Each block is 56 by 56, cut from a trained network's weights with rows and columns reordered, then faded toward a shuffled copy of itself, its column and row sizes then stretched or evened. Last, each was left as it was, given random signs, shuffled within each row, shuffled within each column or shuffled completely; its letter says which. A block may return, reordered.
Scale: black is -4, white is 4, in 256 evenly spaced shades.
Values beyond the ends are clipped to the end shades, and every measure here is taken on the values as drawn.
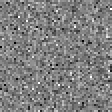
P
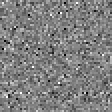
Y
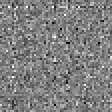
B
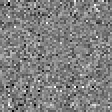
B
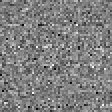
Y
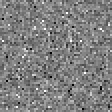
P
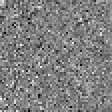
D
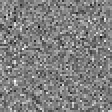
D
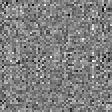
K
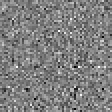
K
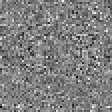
K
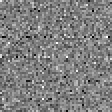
Y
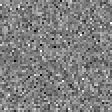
P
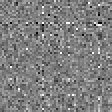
K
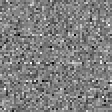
Y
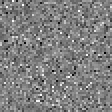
P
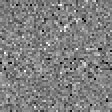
Y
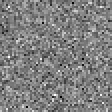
P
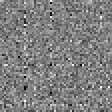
B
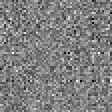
K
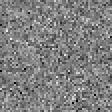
P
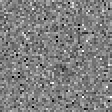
P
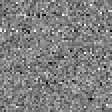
Y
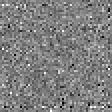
K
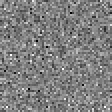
P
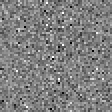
D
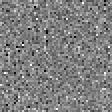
D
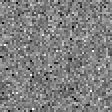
P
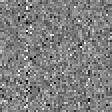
D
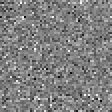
Y
